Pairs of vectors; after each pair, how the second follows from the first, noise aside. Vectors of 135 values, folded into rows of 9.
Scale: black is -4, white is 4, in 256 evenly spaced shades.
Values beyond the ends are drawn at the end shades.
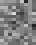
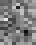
wrapped around.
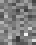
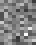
copied.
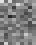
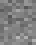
wrapped around, shrunk.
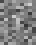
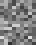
wrapped around.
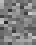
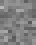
reversed, shrunk.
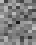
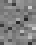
reversed, partly zeroed.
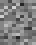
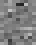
wrapped around, partly zeroed.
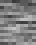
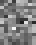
sign-scrambled.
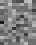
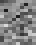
wrapped around.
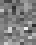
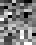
reversed, negated, scaled up.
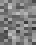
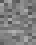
reversed, shrunk.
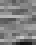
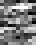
wrapped around, negated, scaled up.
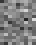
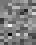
wrapped around.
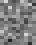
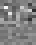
wrapped around, partly zeroed.
